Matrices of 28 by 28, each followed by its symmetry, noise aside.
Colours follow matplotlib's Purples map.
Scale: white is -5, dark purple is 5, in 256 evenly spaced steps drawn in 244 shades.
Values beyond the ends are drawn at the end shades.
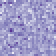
antisymmetric.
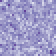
symmetric.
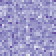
mirrored left to right.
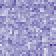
antisymmetric.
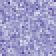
antisymmetric.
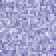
same after a half turn.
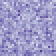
mirrored left to right.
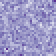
symmetric across the other diagonal.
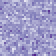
no symmetry.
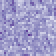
no symmetry.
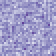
symmetric.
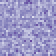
mirrored left to right.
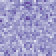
mirrored left to right.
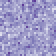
antisymmetric.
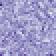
symmetric across the other diagonal.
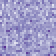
mirrored left to right.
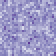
mirrored top to bottom.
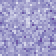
mirrored left to right.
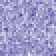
no symmetry.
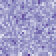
symmetric across the other diagonal.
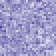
no symmetry.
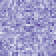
mirrored left to right.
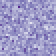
same after a half turn.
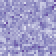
no symmetry.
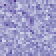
no symmetry.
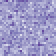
same after a half turn.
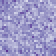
symmetric across the other diagonal.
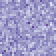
symmetric across the other diagonal.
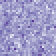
no symmetry.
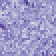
symmetric.
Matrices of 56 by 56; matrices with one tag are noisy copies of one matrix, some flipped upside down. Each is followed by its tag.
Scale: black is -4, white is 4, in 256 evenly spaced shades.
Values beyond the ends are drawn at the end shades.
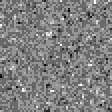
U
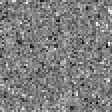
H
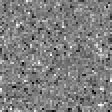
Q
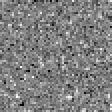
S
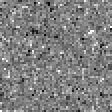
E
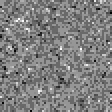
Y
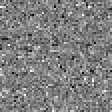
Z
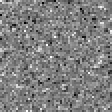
Q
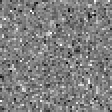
U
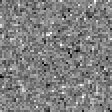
U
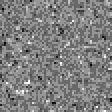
Y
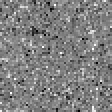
E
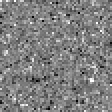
E
